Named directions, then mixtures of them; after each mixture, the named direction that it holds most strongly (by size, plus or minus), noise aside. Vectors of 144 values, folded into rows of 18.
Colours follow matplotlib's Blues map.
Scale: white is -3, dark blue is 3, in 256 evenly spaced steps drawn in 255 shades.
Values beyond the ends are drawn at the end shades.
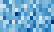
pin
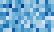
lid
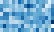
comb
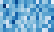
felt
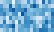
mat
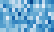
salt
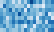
salt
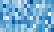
salt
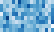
comb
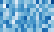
felt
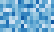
comb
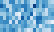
pin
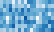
salt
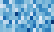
pin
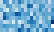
pin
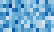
lid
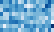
comb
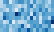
pin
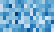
pin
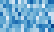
salt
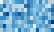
comb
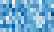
mat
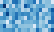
felt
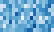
pin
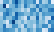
felt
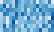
felt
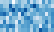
mat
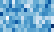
comb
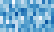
mat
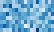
lid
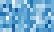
salt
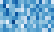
felt
